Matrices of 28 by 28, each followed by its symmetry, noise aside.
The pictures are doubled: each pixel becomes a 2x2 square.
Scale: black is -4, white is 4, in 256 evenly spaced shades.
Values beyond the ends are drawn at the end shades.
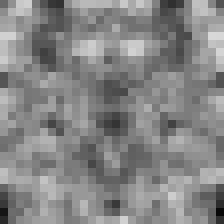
mirrored left to right.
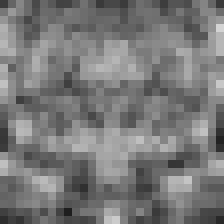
mirrored left to right.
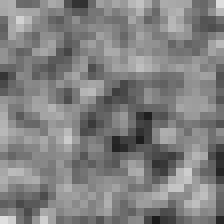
symmetric.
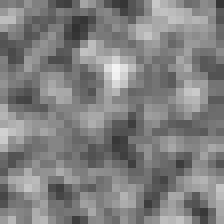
no symmetry.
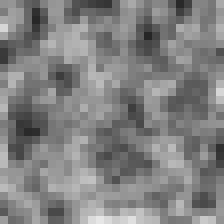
no symmetry.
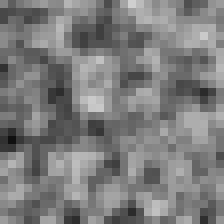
no symmetry.
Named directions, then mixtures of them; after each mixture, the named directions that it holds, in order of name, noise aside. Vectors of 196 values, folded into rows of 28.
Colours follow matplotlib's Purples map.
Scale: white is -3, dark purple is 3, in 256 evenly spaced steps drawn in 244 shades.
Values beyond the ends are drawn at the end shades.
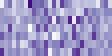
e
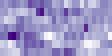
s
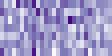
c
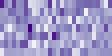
e.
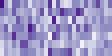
e, s.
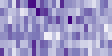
c, e, s.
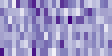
c, e.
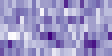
c, s.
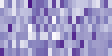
e.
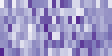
e, s.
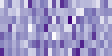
e.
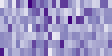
c, e.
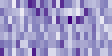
c, e.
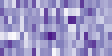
c, s.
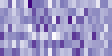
e.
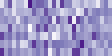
e.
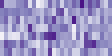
c, e, s.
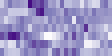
e, s.
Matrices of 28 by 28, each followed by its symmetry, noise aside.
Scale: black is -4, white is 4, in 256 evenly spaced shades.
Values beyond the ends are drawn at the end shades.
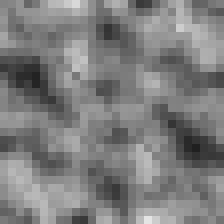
same after a half turn.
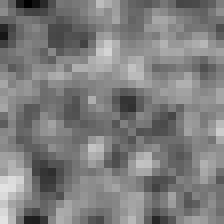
no symmetry.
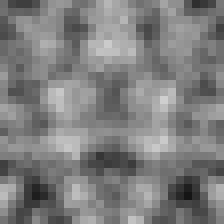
mirrored left to right.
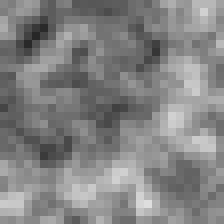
symmetric.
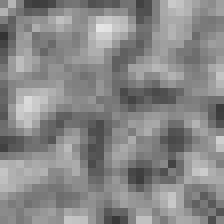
symmetric.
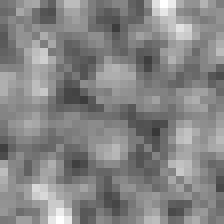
same after a half turn.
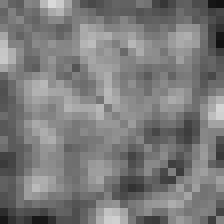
symmetric.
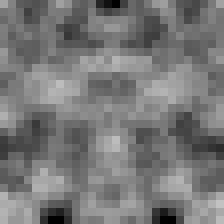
mirrored left to right.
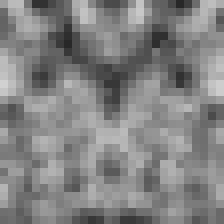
mirrored left to right.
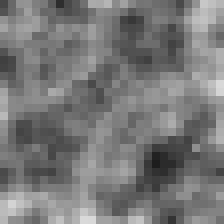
symmetric.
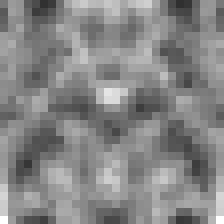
mirrored left to right.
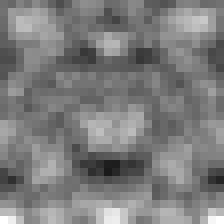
mirrored left to right.
